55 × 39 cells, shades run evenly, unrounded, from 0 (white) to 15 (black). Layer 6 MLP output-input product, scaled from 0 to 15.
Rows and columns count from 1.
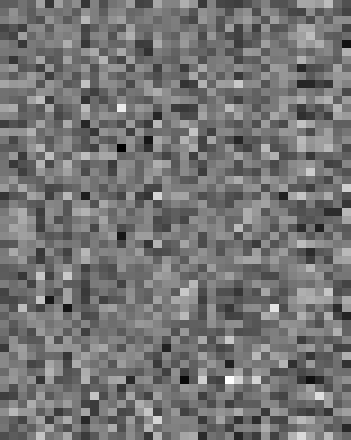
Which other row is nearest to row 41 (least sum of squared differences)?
12
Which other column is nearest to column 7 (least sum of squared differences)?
9
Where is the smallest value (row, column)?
48, 26
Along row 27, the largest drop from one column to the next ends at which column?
39
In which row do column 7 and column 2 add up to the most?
8
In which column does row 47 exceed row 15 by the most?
31
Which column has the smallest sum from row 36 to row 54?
17
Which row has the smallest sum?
33
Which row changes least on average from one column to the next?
41
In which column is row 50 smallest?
36
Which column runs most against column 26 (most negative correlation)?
21
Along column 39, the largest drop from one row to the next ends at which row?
7
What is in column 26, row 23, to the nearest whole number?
6
